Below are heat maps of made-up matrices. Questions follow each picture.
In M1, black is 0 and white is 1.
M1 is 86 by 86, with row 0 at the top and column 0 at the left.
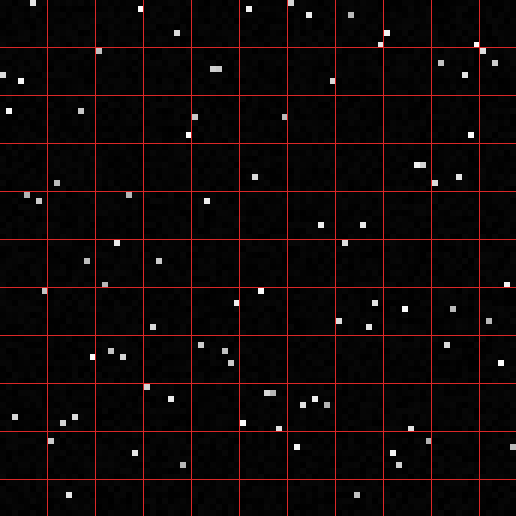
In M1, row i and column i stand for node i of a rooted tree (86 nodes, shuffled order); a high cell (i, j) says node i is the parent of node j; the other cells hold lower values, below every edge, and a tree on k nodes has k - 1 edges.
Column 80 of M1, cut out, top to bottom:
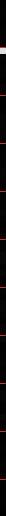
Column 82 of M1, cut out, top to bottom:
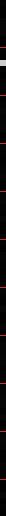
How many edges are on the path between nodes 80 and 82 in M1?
4
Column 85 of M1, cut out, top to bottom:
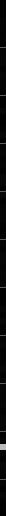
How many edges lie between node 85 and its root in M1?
5
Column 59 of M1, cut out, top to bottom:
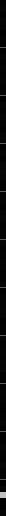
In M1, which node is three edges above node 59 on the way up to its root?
70
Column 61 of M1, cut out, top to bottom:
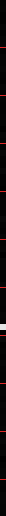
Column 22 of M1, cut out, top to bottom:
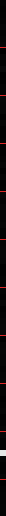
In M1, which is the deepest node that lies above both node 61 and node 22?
51
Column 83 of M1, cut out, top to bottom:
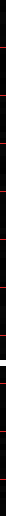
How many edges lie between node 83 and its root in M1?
6
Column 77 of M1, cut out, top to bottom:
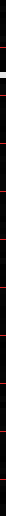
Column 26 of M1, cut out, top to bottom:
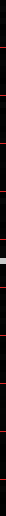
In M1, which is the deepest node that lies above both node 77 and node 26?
12
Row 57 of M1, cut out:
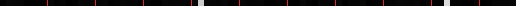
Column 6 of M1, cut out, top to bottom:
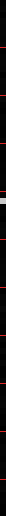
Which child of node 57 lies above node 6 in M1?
33
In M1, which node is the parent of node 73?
10
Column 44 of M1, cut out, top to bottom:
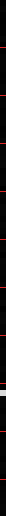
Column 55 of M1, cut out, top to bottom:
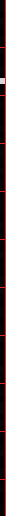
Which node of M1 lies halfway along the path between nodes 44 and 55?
2
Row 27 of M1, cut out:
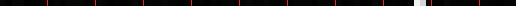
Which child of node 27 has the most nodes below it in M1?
69
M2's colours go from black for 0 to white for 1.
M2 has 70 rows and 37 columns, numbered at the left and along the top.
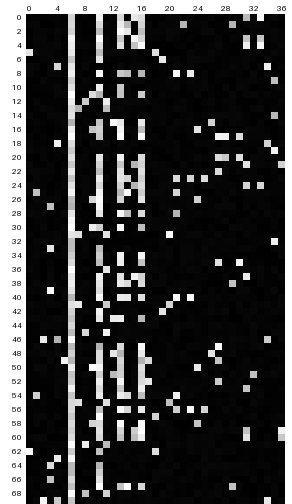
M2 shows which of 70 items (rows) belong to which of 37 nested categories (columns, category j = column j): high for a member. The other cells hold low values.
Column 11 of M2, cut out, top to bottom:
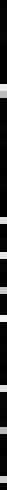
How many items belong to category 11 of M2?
9
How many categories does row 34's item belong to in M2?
4
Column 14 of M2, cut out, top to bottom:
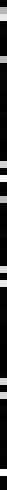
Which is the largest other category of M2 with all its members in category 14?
21
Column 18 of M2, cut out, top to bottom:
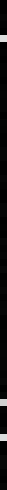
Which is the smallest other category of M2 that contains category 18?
10
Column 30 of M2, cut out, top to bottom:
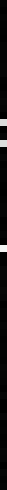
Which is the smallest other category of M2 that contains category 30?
27
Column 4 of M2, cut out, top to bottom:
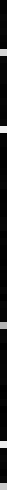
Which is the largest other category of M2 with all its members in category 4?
34
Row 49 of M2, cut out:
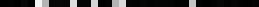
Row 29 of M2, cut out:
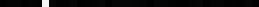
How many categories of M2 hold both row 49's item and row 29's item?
1
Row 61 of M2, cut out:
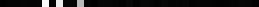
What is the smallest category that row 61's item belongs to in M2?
8
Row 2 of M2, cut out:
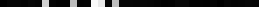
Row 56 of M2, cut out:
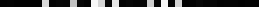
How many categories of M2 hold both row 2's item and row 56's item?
5
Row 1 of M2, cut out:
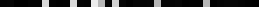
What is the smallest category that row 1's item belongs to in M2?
22
